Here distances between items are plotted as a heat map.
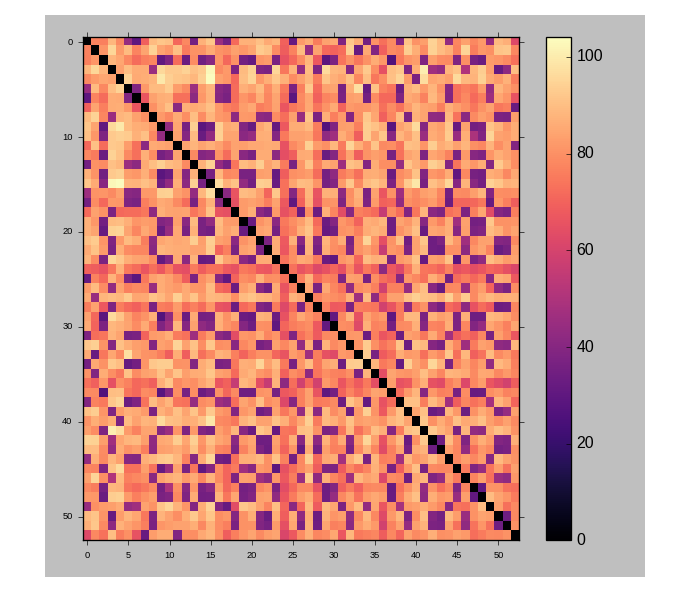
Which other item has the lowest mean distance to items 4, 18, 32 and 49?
28
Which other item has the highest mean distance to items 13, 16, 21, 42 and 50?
15
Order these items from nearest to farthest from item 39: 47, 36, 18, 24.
18, 36, 24, 47
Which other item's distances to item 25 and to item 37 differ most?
9
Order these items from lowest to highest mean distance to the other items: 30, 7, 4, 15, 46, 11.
30, 46, 15, 7, 11, 4
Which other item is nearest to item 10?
14
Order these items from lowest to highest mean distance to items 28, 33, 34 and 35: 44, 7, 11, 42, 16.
16, 44, 42, 7, 11
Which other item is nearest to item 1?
33
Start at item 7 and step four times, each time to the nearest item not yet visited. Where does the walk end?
36
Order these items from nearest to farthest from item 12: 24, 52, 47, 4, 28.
47, 24, 28, 52, 4
